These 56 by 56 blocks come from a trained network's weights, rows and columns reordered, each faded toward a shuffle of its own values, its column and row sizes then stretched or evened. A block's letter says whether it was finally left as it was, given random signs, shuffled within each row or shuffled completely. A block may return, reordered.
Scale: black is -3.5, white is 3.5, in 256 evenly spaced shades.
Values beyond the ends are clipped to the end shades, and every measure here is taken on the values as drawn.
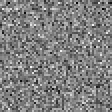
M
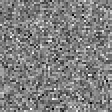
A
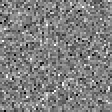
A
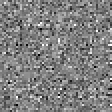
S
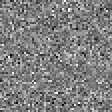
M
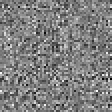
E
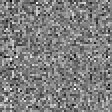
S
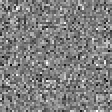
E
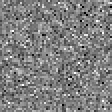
A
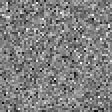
A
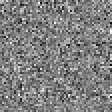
S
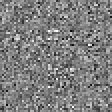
S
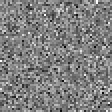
A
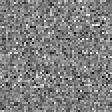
M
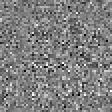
E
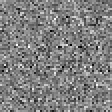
M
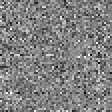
S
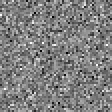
A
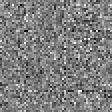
S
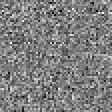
S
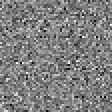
M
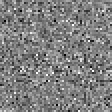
M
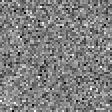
A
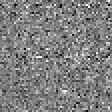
E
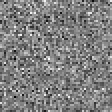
S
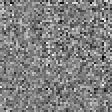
S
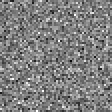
A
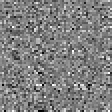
E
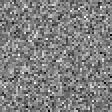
A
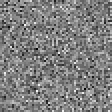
A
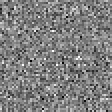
M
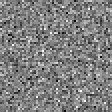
A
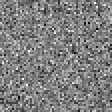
A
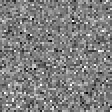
M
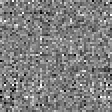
S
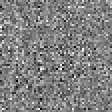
S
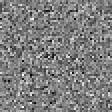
S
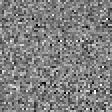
M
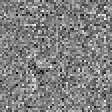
S
